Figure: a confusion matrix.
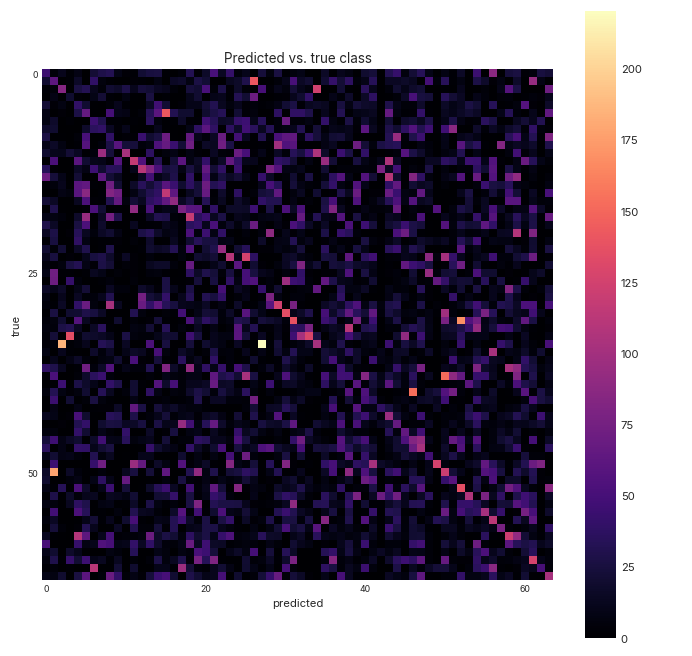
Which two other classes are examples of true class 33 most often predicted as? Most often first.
3, 32
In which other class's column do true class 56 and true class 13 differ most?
43
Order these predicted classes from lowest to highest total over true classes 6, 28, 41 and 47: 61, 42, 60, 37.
42, 60, 61, 37
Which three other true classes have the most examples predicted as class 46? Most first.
40, 13, 47
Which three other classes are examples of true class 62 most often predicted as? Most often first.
6, 17, 56
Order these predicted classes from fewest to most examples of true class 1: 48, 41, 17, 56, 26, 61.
56, 17, 41, 48, 61, 26
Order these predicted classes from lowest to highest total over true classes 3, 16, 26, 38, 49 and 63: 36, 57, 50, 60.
57, 60, 36, 50
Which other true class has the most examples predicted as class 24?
52
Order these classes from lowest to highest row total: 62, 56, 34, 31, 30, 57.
57, 62, 56, 34, 30, 31
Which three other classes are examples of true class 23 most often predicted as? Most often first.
25, 50, 48
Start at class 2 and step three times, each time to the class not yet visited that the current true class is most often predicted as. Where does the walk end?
58
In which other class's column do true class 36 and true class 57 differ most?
34
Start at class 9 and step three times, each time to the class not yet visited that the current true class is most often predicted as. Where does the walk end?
44
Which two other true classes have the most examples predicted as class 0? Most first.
13, 59
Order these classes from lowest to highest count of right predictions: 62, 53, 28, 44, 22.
62, 44, 28, 22, 53
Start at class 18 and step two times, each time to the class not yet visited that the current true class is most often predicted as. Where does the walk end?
15
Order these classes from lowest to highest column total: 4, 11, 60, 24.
11, 60, 24, 4
